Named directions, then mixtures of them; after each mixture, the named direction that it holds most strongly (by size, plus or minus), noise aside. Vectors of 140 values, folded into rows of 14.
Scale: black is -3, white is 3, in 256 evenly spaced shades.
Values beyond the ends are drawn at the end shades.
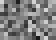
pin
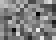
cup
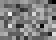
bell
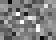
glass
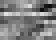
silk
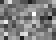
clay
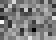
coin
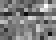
silk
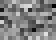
coin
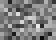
glass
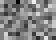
pin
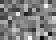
coin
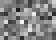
clay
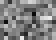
clay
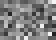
bell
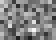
coin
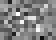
glass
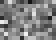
clay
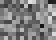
clay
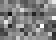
bell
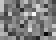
bell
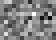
clay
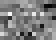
silk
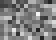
cup
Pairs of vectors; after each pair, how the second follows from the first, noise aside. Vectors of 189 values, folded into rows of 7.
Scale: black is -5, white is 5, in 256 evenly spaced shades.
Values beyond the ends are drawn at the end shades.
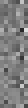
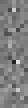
wrapped around, partly zeroed.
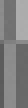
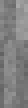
shrunk.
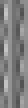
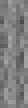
reversed, negated, shrunk.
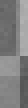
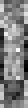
wrapped around, negated, scaled up.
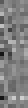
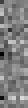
copied.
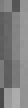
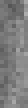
reversed, negated, shrunk.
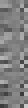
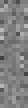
wrapped around, partly zeroed.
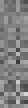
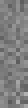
shrunk.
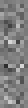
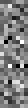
reversed, negated, scaled up.
